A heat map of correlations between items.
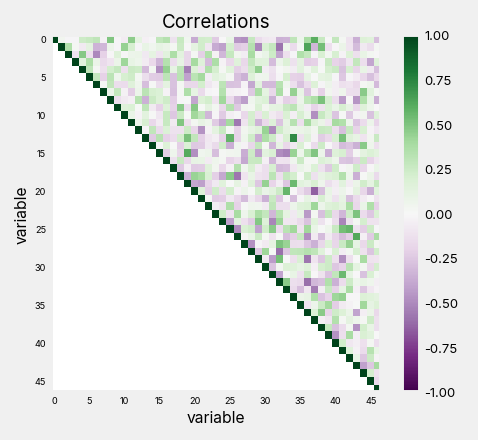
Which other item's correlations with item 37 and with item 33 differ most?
20
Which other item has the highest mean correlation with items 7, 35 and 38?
44
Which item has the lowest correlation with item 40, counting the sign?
39
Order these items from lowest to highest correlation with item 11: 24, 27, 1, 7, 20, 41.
24, 7, 27, 20, 1, 41
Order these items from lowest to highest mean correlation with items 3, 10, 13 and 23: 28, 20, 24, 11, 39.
24, 11, 39, 28, 20
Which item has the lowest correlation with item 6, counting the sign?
2
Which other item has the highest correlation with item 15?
19
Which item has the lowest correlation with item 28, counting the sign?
32
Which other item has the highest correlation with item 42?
25
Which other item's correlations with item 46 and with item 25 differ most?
26
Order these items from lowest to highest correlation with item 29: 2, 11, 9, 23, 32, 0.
11, 0, 2, 9, 23, 32
